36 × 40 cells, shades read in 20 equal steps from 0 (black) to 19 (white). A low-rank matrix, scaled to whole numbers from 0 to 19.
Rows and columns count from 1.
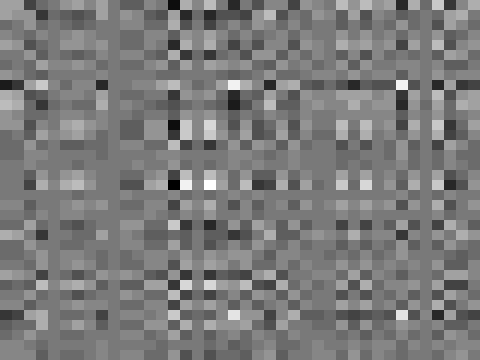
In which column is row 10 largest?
37
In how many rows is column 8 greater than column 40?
11
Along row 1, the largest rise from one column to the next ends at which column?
16
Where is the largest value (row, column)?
19, 18
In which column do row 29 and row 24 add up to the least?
15
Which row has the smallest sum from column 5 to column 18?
2
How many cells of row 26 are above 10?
6
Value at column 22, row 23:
12
